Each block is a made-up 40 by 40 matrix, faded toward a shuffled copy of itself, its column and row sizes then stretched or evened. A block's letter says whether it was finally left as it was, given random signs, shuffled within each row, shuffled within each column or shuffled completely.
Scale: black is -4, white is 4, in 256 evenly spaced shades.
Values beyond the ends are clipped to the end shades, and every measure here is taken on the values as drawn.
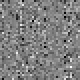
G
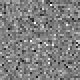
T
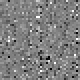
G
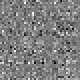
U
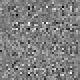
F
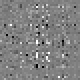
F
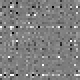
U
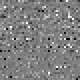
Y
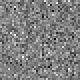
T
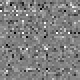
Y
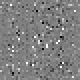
G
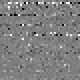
Y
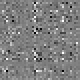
U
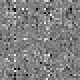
F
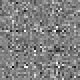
F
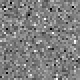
T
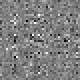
F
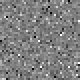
T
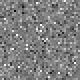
T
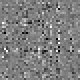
F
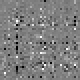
F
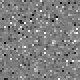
T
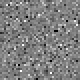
T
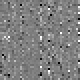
G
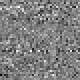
Y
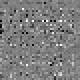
F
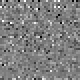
Y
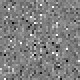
G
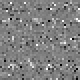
Y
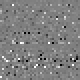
Y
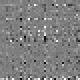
U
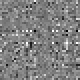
F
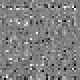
U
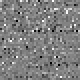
Y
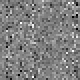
G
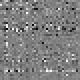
U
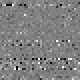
Y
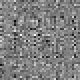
U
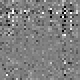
F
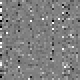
G
